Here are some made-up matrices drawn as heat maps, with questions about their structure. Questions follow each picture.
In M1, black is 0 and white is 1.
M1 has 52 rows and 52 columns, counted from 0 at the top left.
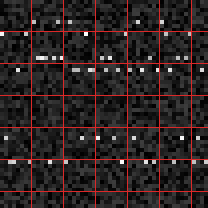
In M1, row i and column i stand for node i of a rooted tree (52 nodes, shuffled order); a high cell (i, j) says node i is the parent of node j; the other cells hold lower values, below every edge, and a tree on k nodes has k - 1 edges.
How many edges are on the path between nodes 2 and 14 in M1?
3
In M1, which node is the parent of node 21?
8
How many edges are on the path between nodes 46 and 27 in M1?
2
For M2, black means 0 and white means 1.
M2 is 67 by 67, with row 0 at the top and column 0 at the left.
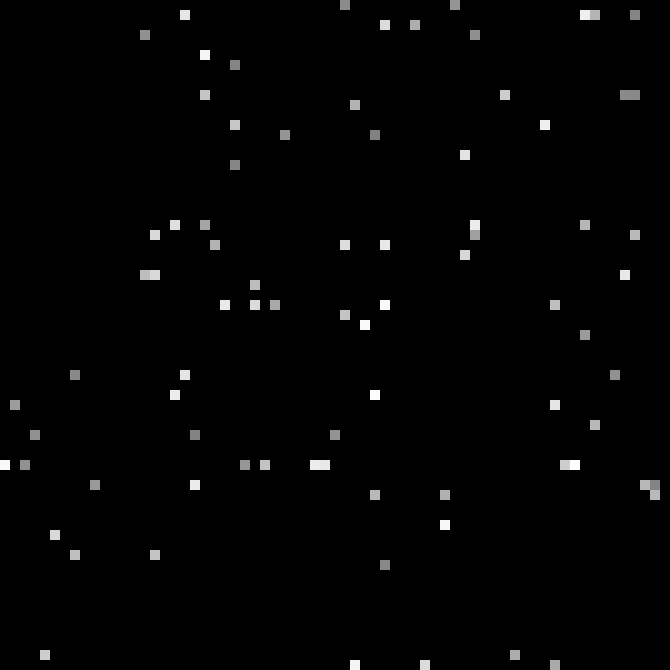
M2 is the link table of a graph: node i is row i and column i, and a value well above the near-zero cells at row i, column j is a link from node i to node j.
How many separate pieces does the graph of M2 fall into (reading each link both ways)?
5
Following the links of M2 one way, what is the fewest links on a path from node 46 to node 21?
2
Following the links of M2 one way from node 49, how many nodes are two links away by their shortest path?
5
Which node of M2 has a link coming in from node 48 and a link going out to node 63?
node 9
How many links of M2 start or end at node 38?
4
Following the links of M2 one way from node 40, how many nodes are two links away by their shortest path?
6
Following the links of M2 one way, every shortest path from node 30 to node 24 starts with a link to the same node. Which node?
node 25
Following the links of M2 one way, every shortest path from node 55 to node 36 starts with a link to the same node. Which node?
node 15
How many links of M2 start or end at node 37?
6
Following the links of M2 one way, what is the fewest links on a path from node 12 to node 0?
4
